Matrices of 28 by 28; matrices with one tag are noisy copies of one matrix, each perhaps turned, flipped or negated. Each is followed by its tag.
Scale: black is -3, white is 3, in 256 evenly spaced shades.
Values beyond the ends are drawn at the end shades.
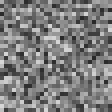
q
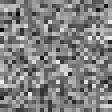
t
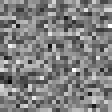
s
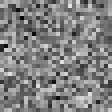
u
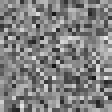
u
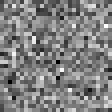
u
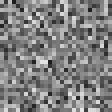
t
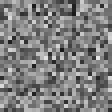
u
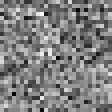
q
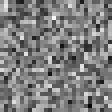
q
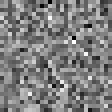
t
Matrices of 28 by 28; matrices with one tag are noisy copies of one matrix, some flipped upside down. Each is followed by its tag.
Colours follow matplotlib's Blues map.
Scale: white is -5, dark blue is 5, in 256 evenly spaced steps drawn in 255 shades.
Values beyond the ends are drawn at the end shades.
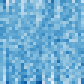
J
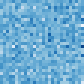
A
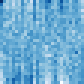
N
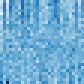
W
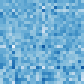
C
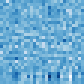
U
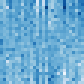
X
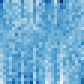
N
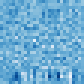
U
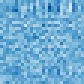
U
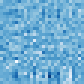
U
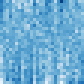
N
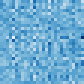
A
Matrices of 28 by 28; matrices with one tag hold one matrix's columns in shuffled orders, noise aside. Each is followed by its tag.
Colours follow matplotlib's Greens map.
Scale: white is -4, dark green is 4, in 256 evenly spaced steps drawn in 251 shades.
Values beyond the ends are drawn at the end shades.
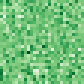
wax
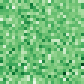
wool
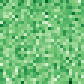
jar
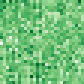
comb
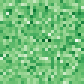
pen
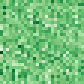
wax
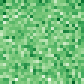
jar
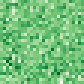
wool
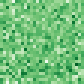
wool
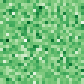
pen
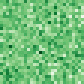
wax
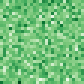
jar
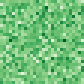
pen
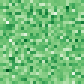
pen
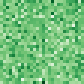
jar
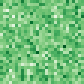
wax
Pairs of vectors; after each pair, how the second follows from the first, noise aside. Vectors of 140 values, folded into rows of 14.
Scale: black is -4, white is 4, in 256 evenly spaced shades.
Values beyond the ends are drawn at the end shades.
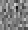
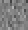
wrapped around, shrunk.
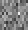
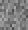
wrapped around, shrunk.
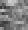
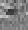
wrapped around, negated, partly zeroed.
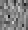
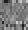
wrapped around, partly zeroed.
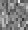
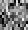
negated, scaled up.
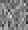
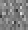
wrapped around, negated, partly zeroed.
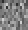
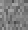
wrapped around, negated, shrunk.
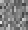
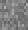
wrapped around, shrunk.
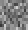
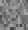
wrapped around, negated, shrunk.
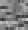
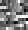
negated, scaled up.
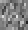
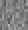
wrapped around, shrunk.
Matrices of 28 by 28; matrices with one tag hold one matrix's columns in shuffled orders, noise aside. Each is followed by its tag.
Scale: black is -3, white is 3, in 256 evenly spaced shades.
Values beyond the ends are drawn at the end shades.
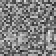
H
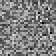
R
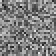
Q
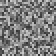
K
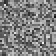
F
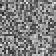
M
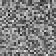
R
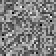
M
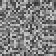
R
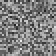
Q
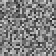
F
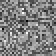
H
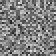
R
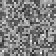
F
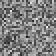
F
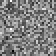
Q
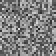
Q
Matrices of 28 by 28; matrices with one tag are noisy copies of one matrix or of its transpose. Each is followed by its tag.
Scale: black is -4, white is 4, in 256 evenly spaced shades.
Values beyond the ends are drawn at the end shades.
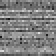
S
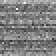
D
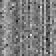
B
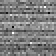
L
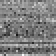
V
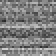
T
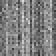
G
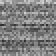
D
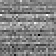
L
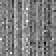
L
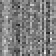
B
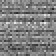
L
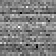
L
